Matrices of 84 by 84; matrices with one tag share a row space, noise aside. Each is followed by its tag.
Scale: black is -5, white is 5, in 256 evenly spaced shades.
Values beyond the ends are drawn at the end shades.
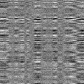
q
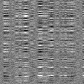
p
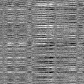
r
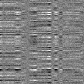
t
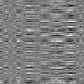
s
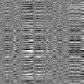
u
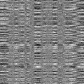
q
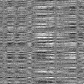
r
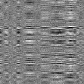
s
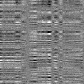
t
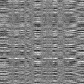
q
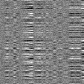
u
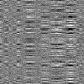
s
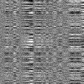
u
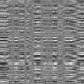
q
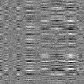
s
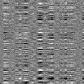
p
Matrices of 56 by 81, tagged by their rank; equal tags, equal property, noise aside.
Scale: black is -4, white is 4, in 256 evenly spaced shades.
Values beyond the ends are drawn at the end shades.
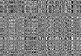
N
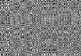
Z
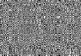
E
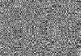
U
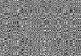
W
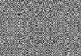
E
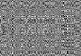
W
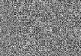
U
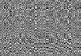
W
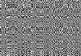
Z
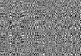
Z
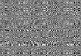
W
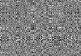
Z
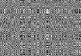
N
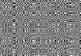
N
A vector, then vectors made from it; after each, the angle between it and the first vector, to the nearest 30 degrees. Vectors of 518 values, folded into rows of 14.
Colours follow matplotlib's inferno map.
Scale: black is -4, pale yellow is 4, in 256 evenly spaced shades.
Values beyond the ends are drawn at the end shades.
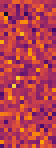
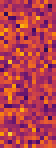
60 degrees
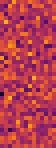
60 degrees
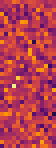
30 degrees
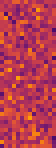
30 degrees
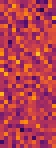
120 degrees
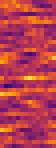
90 degrees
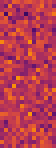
30 degrees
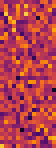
150 degrees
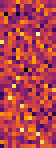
30 degrees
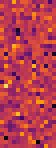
90 degrees
